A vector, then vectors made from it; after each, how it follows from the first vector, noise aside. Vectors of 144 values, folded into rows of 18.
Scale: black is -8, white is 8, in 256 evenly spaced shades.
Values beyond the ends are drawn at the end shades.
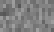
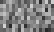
wrapped around, scaled up.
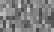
negated, scaled up.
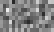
wrapped around, scaled up.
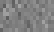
negated, partly zeroed.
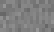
shrunk.
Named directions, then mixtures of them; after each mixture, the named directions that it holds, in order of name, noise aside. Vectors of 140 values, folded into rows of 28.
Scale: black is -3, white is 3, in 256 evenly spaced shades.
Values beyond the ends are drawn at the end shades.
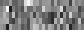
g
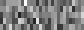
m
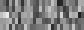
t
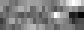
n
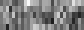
g, n.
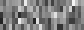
m, n.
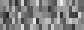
m, t.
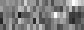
m, n.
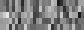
t.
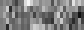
g, n.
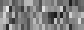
g, n.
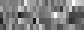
m, n.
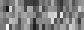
g, t.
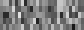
m, t.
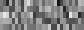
g, t.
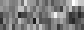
m, n.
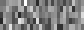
m.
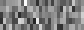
m.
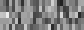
t.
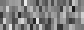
m.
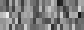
t.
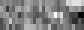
n, t.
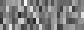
m.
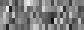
g.
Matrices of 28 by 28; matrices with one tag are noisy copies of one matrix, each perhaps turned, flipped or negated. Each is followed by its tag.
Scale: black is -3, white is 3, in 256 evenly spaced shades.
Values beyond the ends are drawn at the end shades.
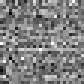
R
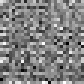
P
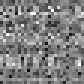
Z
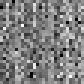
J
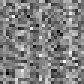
Z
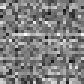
R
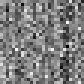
J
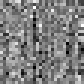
R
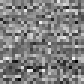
J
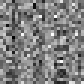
Z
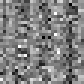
Z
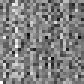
J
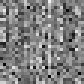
R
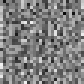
P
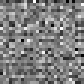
P
